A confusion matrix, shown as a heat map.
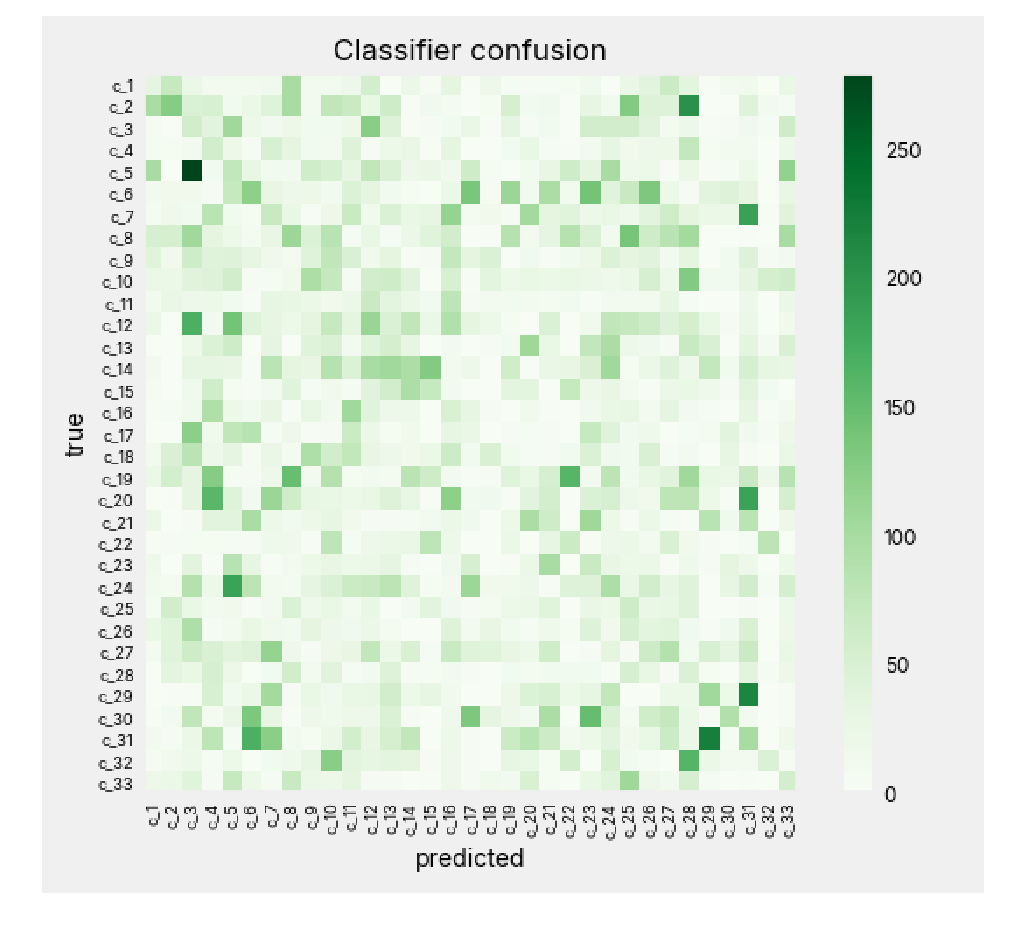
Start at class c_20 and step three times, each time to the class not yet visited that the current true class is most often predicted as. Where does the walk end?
c_7
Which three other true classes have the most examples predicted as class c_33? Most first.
c_5, c_8, c_19
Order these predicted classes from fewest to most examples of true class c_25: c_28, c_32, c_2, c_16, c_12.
c_32, c_16, c_12, c_28, c_2
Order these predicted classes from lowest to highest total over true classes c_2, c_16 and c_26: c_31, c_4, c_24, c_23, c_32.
c_32, c_24, c_23, c_31, c_4
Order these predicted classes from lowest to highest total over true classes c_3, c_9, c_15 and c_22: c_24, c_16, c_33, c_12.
c_33, c_16, c_24, c_12
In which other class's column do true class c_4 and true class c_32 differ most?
c_10
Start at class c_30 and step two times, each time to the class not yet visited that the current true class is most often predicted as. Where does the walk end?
c_21
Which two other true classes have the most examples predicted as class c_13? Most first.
c_14, c_24
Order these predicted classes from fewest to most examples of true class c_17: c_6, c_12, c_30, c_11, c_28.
c_28, c_12, c_30, c_11, c_6
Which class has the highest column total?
c_3
